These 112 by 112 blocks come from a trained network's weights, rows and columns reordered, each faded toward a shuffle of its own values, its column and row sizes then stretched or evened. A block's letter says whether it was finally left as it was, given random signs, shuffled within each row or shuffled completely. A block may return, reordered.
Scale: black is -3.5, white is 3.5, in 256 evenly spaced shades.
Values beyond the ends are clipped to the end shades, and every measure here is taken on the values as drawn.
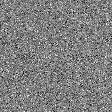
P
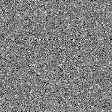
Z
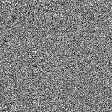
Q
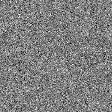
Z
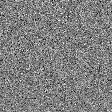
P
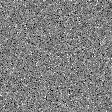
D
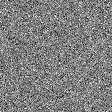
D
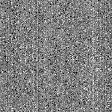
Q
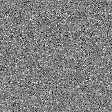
P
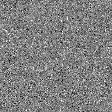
Z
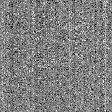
Q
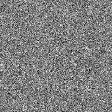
Q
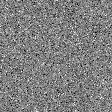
D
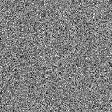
Q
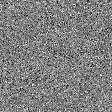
D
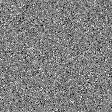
P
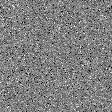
D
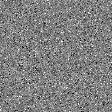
Z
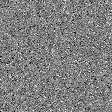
D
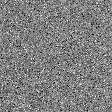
D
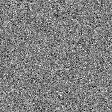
P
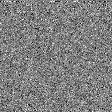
P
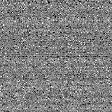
Q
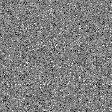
Z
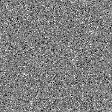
Z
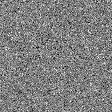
P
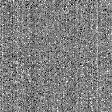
Q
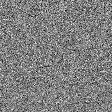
P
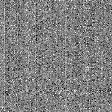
Q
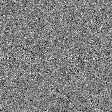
P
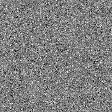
Z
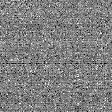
Q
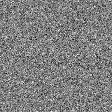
P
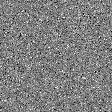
D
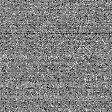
Q
